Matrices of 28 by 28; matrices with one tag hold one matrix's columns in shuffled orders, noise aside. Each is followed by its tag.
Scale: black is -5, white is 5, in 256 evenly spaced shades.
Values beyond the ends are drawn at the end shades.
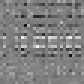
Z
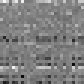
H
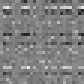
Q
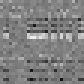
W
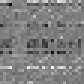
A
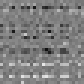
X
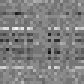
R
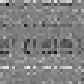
A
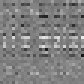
Z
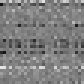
A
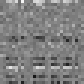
H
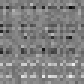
X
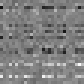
X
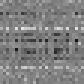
R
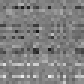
X
